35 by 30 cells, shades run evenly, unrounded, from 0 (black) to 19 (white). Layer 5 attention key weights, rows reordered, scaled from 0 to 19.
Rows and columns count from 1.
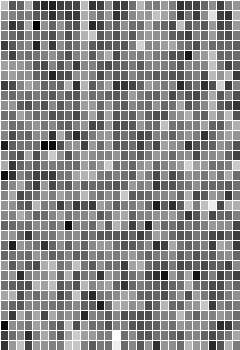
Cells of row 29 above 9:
10
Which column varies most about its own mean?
27
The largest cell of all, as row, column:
34, 15
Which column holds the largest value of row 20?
16
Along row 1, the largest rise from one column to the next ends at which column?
11
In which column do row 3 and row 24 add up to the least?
5
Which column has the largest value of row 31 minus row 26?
26
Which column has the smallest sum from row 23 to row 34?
19
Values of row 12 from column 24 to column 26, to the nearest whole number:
13 8 7
